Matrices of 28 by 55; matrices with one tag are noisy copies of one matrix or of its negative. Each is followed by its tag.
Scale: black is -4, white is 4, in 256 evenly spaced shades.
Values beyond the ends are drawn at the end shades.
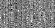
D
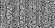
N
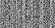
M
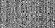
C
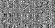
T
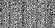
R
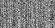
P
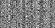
M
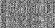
C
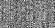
D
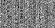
N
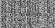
C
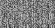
T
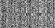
C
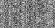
R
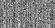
P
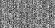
T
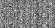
T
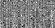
P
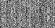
C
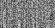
P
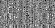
T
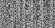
M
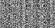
M
